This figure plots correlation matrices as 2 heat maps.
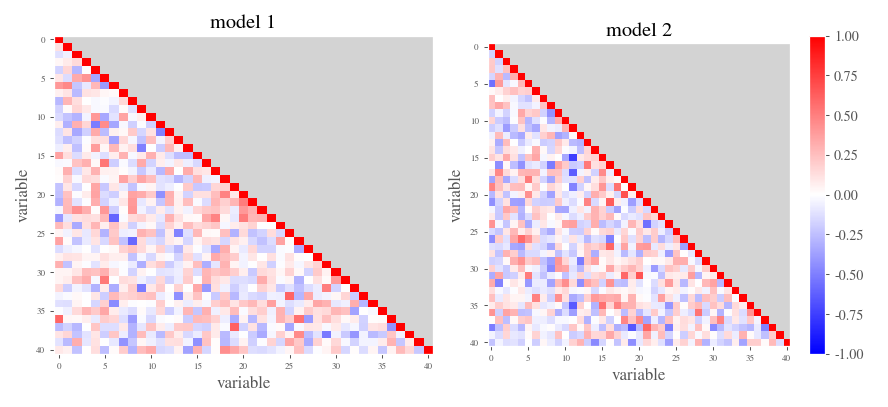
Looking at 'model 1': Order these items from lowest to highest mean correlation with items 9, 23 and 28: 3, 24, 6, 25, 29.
6, 29, 24, 3, 25
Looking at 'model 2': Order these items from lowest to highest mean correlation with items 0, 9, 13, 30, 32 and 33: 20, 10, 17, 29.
20, 17, 29, 10
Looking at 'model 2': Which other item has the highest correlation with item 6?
34
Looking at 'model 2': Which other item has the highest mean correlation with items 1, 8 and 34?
17
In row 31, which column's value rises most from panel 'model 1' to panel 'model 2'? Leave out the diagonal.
20
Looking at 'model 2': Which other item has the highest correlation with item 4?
26
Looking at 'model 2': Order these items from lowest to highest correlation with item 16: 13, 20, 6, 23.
6, 20, 23, 13
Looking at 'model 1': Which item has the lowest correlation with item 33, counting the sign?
13
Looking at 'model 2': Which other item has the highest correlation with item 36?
28
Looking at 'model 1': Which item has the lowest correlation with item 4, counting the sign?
11
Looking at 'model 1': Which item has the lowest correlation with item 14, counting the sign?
9
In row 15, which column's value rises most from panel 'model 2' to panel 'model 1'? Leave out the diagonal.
11
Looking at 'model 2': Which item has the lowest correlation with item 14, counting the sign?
40
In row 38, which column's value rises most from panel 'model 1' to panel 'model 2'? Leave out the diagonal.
21
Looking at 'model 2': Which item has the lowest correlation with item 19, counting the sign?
38
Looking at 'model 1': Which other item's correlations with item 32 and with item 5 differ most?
16
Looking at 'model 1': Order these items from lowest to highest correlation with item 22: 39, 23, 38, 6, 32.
38, 6, 39, 32, 23
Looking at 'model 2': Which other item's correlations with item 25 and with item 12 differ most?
29
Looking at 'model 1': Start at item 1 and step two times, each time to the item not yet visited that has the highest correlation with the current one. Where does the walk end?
0
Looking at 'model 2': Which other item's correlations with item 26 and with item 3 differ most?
0
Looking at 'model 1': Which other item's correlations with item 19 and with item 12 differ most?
37
